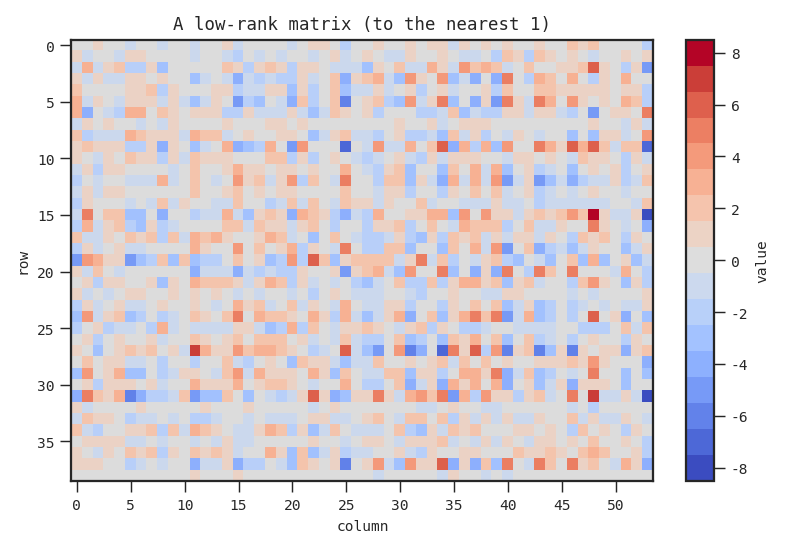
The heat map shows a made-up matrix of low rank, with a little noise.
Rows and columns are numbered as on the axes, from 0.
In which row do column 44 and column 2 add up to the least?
27
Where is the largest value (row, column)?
15, 48
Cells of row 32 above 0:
6
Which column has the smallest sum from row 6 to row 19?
40
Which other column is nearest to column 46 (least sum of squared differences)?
34
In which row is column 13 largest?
17
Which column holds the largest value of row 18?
25
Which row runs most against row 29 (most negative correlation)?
1
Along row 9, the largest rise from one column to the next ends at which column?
21
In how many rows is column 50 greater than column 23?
7
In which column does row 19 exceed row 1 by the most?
22
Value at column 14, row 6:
-2
